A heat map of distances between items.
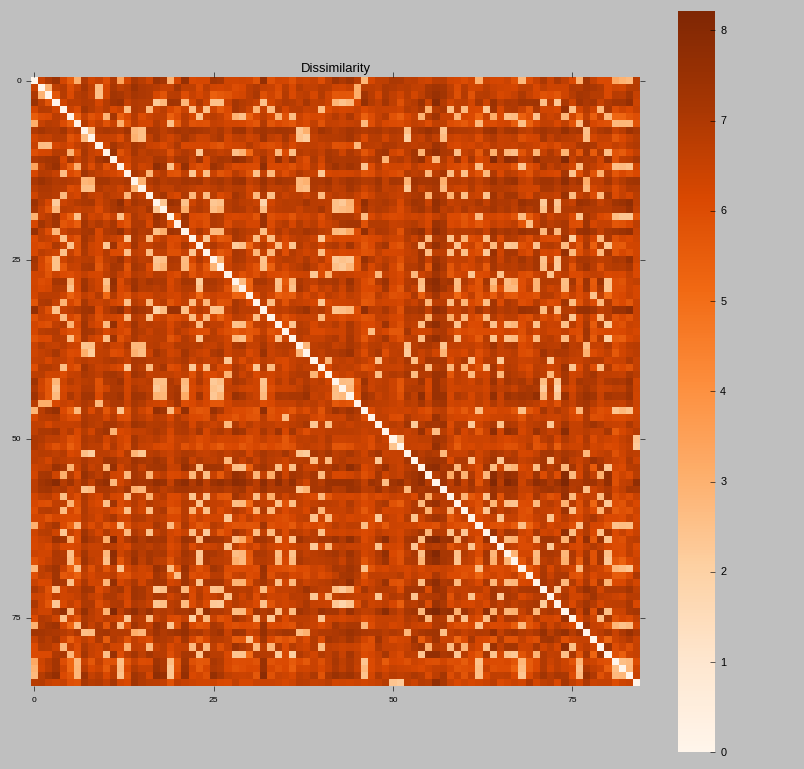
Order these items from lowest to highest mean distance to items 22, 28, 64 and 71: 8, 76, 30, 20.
30, 76, 20, 8
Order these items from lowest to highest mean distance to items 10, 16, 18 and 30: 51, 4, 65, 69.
4, 51, 69, 65
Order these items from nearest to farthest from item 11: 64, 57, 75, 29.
75, 57, 29, 64
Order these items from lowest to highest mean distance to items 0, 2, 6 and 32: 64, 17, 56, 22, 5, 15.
17, 5, 22, 64, 15, 56
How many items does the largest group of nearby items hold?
15
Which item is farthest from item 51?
56
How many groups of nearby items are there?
12
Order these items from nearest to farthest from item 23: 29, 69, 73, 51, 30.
29, 30, 51, 69, 73
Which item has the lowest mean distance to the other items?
5
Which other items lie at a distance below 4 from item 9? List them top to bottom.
1, 2, 45
